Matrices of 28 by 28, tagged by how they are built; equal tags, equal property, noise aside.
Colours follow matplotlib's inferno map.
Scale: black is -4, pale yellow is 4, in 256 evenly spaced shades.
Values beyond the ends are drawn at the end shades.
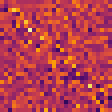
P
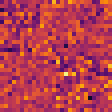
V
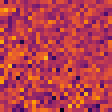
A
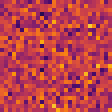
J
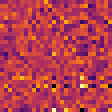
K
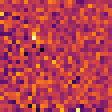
A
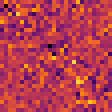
V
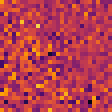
A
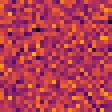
J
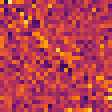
V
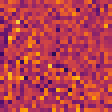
A
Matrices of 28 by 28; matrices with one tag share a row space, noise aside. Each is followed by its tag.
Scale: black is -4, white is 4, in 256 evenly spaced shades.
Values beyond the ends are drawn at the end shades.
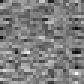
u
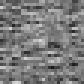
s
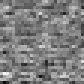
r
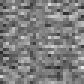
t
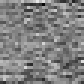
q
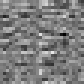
r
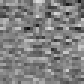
q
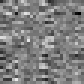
u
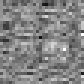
r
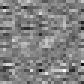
r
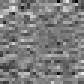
t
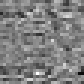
q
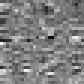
u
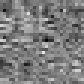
u
